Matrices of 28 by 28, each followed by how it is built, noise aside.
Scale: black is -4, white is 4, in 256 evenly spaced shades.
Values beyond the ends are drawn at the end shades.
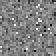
sparse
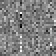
uneven columns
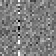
uneven columns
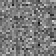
repeating rows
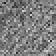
Hankel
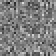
blocks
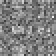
blocks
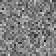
noise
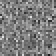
blocks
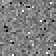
sparse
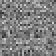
blocks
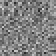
blocks
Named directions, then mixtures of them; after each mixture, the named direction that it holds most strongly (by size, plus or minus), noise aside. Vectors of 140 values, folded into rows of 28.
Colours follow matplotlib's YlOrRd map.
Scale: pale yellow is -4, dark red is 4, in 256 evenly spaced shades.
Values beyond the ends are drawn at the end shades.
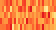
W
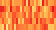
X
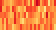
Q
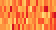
W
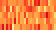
Q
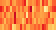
W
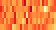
W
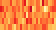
X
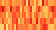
X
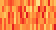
Q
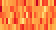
Q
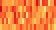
Q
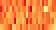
W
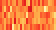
W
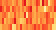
Q
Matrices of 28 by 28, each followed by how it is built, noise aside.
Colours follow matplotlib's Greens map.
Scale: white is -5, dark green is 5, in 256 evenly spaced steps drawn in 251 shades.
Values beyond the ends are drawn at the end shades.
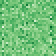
uneven columns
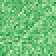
Hankel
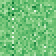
uneven columns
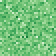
diagonal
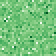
sparse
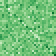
diagonal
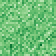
Hankel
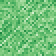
Hankel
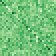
diagonal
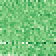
uneven rows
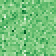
uneven columns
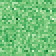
uneven rows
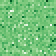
sparse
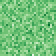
noise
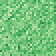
Hankel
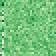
uneven columns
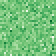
uneven columns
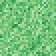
Hankel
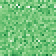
uneven rows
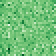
uneven columns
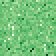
sparse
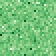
sparse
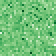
sparse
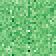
uneven columns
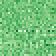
uneven rows
